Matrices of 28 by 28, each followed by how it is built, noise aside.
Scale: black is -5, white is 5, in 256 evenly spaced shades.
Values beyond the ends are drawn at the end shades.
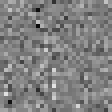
uneven columns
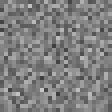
repeating columns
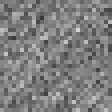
Hankel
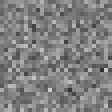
repeating columns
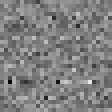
uneven rows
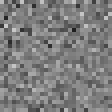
uneven rows
